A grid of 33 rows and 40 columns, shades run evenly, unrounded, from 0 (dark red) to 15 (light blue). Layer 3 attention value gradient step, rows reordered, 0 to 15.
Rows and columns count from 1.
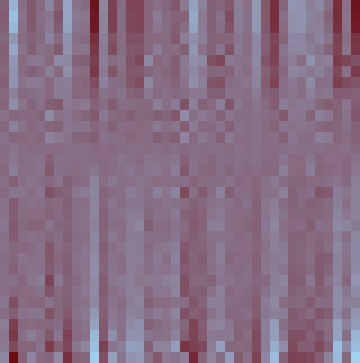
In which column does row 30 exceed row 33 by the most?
2
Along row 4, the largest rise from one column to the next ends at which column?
12
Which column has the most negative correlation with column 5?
6
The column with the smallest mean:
21
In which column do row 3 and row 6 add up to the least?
11
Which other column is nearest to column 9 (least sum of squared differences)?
3
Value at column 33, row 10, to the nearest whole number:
8
